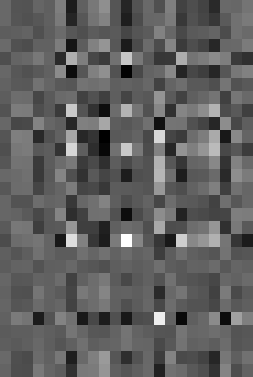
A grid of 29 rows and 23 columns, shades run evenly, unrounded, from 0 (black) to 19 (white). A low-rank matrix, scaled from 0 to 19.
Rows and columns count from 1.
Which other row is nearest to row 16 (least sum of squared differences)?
24
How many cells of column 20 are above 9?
9
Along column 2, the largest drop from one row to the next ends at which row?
10
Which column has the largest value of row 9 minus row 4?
7
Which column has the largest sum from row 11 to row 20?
15
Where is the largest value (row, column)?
19, 12
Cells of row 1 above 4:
20
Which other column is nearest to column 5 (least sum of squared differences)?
14
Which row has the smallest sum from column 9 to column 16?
11
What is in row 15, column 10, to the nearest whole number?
4
